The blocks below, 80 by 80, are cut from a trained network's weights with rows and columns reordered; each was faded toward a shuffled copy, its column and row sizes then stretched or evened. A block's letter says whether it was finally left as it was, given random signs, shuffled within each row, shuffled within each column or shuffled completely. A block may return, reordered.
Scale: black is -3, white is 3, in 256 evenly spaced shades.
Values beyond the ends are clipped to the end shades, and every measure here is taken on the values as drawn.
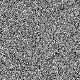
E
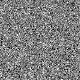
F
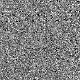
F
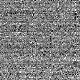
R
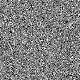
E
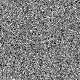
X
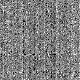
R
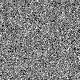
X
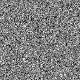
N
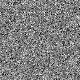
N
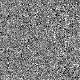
F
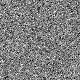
X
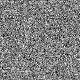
N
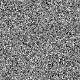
E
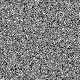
X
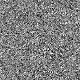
F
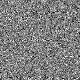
N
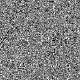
F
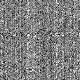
R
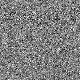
N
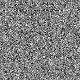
F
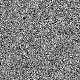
E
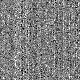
E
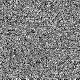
N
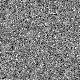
X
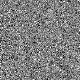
F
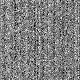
E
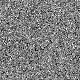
X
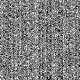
R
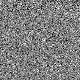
N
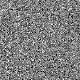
F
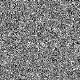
F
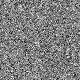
X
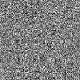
R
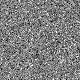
X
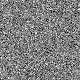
X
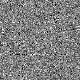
F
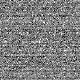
R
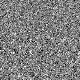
N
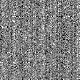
R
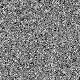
X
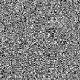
R
